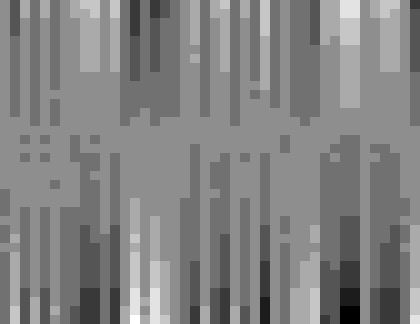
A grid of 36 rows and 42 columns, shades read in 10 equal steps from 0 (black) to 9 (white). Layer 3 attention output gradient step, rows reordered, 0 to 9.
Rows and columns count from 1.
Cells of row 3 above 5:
12
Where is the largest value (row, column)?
36, 14
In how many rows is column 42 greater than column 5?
15
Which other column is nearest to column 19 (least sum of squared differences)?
7
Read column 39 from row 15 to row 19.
5 5 4 4 4
